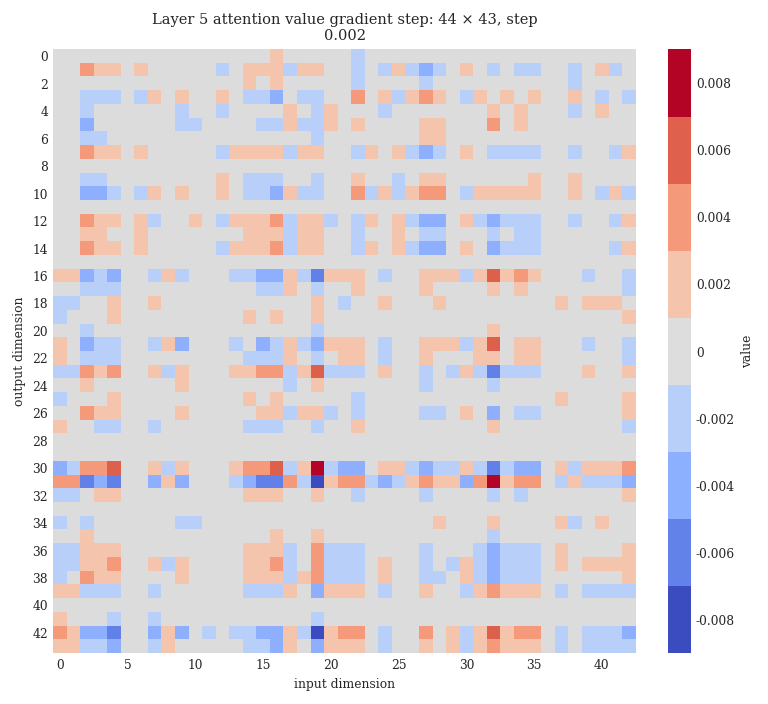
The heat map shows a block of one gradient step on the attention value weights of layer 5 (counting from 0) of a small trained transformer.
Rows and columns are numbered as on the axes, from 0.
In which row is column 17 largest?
31
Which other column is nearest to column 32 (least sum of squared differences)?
34
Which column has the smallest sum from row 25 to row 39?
32
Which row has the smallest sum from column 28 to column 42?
12
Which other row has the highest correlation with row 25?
19
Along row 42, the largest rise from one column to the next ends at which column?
20
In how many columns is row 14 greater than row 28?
14
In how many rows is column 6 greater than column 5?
5
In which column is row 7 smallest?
27
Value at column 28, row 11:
0
